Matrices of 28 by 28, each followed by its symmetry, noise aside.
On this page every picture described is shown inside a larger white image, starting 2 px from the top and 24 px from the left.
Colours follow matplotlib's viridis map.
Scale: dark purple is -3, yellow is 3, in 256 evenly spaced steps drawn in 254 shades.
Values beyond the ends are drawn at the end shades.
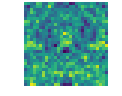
mirrored left to right.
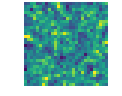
symmetric.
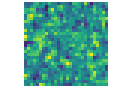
no symmetry.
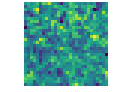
antisymmetric.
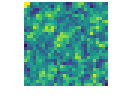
symmetric.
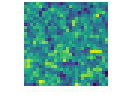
no symmetry.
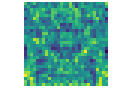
mirrored left to right.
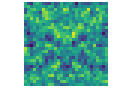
mirrored left to right.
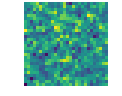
no symmetry.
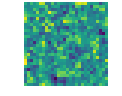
symmetric.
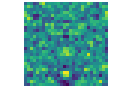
mirrored left to right.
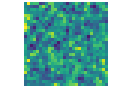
no symmetry.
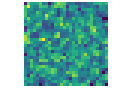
symmetric.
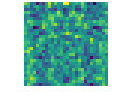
mirrored left to right.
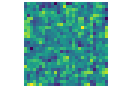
antisymmetric.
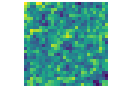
symmetric.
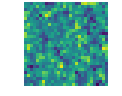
no symmetry.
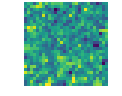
no symmetry.
